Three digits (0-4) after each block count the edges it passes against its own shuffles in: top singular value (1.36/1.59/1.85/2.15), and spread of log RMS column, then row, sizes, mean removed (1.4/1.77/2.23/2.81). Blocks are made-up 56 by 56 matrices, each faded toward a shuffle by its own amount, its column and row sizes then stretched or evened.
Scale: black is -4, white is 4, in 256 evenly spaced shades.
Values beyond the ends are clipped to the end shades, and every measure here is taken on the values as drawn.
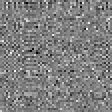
4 0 2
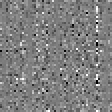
1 4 1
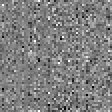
0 4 1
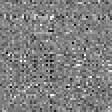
3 1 3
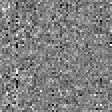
2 3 1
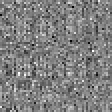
3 1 0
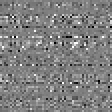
4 0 4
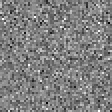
1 1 0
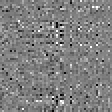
3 3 2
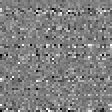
2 2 4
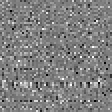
4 0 2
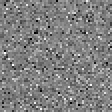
1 0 0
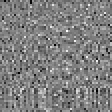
4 0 1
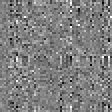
4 3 1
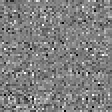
3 1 3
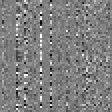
4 4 0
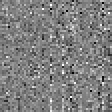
3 3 0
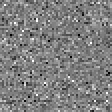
0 0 1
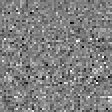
2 0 2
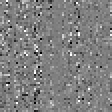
0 4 1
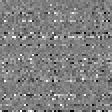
3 0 4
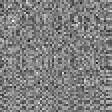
4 0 0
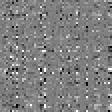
4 4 3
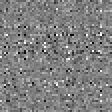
2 2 3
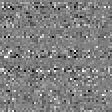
0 1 4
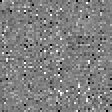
1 2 0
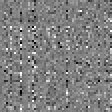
2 4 2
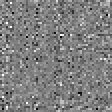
1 3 1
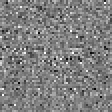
0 0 3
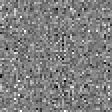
2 2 0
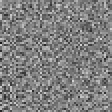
4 2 1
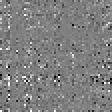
1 3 2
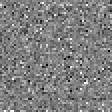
0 2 1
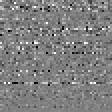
2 0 4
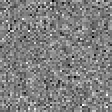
3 0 0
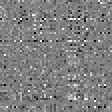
3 2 3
